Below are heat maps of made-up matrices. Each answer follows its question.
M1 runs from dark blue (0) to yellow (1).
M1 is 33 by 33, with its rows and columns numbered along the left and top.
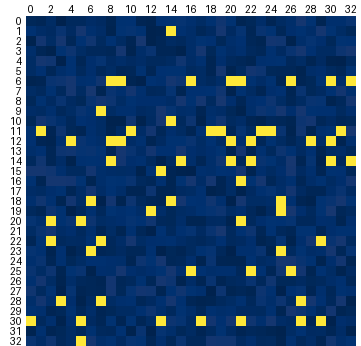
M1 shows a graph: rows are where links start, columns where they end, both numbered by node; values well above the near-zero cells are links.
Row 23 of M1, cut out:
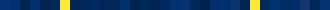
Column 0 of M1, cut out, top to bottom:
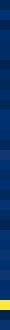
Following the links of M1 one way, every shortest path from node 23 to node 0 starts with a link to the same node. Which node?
node 6
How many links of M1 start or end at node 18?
4
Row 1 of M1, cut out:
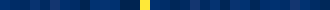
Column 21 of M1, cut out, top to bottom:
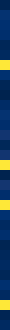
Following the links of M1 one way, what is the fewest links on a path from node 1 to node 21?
3
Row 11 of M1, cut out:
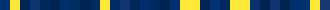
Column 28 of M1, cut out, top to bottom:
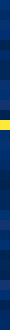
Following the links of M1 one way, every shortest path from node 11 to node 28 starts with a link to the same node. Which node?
node 19
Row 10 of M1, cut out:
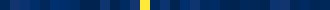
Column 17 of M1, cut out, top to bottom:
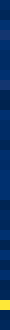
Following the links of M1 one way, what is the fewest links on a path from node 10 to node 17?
3
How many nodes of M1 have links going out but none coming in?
1
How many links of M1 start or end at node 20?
6
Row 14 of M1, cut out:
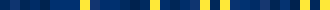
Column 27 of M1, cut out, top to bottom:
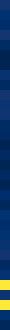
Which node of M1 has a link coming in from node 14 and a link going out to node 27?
node 30
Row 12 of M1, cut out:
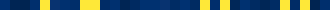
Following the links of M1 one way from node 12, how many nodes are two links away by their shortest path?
10
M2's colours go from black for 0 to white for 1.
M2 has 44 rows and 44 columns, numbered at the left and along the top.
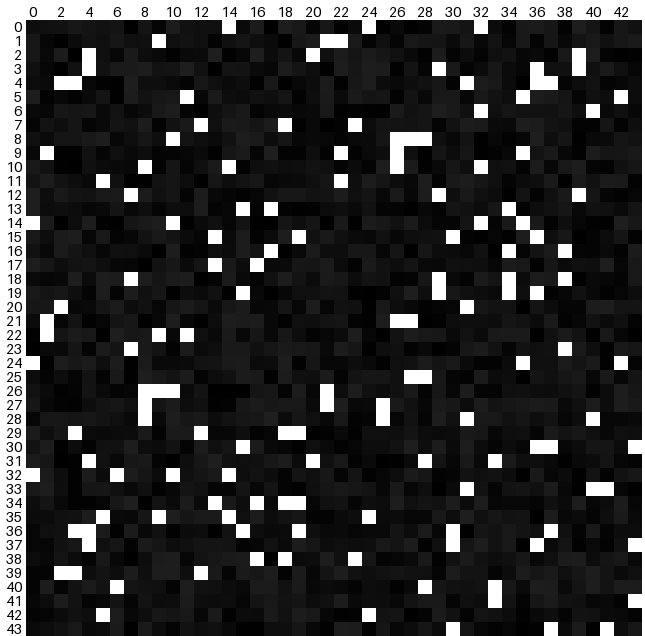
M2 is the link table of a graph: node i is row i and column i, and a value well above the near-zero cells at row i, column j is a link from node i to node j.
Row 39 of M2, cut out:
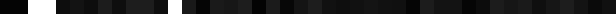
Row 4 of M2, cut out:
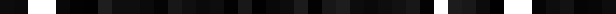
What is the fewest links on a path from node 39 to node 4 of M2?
2
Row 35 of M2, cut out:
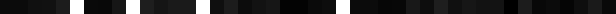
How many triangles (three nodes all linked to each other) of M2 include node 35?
0
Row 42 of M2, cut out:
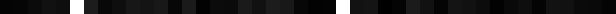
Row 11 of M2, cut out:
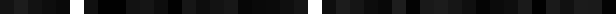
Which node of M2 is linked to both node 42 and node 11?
node 5
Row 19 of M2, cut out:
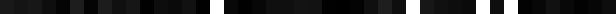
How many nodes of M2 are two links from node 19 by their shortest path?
8
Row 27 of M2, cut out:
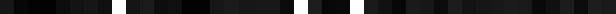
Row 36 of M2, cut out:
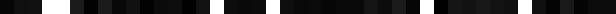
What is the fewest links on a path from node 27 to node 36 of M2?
5
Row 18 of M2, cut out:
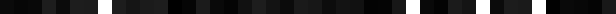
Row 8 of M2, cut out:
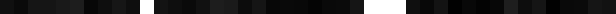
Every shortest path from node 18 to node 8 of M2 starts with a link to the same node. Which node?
node 29
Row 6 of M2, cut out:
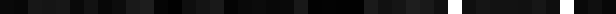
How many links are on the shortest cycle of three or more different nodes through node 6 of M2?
6
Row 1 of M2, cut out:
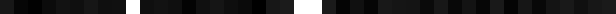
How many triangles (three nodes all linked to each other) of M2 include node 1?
1
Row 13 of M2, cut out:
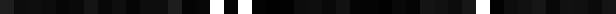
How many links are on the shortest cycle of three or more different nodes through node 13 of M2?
4
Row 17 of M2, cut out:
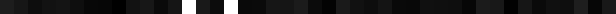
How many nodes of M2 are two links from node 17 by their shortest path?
3
